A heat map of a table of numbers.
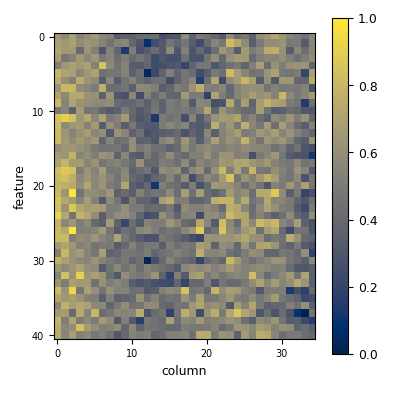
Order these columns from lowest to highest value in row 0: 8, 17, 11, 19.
8, 11, 19, 17
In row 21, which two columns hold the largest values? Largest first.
2, 29
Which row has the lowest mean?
10
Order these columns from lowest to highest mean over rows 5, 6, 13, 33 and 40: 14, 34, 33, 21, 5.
14, 33, 21, 34, 5
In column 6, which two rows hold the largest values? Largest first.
4, 7
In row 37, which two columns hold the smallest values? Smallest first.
33, 32
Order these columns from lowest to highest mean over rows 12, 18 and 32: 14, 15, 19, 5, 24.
15, 14, 19, 24, 5
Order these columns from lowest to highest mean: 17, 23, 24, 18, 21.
18, 17, 21, 24, 23
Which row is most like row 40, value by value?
28
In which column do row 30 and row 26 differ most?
19
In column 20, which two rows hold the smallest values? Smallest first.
8, 2
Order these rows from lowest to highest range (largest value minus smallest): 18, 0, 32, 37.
0, 18, 32, 37
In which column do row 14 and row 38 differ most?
34
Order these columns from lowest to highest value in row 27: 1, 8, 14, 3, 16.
16, 14, 3, 8, 1
